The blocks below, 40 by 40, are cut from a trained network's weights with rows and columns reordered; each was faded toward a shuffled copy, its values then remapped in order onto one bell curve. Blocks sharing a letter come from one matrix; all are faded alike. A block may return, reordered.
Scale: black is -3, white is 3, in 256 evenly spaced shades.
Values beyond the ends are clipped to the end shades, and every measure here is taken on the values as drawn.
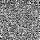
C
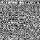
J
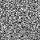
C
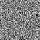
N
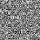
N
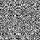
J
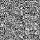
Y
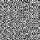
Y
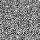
J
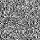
C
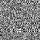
J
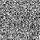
C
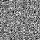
N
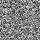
N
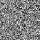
C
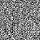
Y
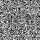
C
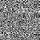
N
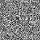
N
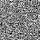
C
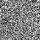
C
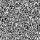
C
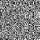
Y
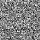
C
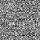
J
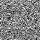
C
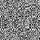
J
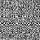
J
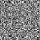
N
